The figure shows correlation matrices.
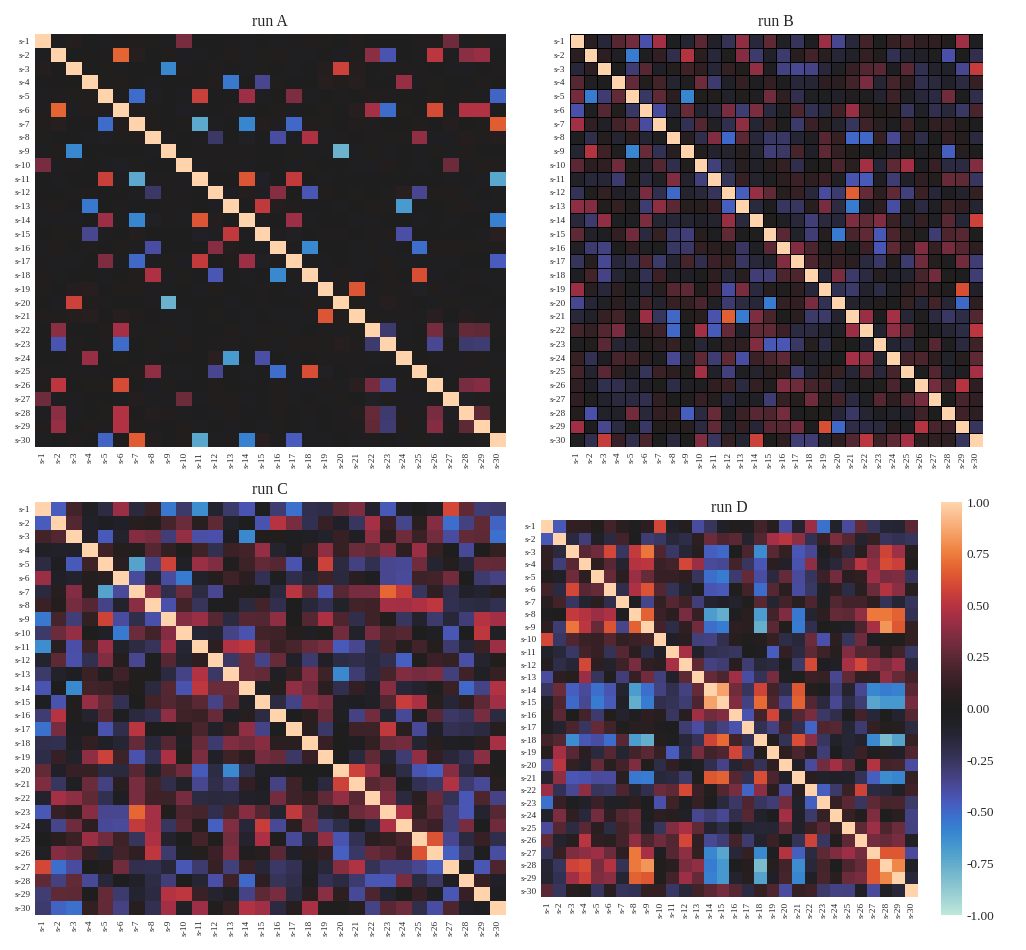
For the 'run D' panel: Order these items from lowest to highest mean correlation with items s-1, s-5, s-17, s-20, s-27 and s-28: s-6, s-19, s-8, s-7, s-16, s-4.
s-16, s-19, s-7, s-4, s-6, s-8
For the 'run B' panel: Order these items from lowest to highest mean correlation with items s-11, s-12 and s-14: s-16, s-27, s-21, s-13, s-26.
s-13, s-27, s-16, s-26, s-21
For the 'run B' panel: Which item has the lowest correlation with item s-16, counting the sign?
s-23
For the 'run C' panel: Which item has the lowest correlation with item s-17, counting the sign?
s-1
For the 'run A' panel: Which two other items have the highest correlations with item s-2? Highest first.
s-6, s-26
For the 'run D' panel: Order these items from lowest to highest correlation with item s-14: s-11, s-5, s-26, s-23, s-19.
s-5, s-26, s-11, s-23, s-19
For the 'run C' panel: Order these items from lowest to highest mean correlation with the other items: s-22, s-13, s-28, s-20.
s-28, s-20, s-13, s-22
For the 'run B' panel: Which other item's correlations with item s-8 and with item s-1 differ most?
s-22
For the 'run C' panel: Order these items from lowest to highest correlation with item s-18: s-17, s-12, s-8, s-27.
s-12, s-8, s-27, s-17
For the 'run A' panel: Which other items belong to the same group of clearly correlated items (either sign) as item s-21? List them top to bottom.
s-19
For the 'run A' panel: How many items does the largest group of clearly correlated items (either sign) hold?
7
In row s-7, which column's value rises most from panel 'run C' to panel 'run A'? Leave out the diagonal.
s-30
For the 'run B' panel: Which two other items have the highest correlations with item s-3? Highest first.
s-30, s-14
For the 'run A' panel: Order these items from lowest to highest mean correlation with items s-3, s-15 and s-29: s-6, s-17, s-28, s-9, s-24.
s-9, s-24, s-17, s-28, s-6
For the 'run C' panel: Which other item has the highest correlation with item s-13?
s-11
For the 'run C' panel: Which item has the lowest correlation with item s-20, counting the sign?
s-13
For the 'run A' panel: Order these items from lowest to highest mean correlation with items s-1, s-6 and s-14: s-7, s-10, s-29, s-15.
s-7, s-15, s-10, s-29
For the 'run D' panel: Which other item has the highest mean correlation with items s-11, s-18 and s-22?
s-12
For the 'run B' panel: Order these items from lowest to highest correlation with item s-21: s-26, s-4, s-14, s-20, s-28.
s-28, s-20, s-26, s-4, s-14
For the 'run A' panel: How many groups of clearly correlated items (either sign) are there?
7
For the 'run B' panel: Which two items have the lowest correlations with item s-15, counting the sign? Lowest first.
s-20, s-23
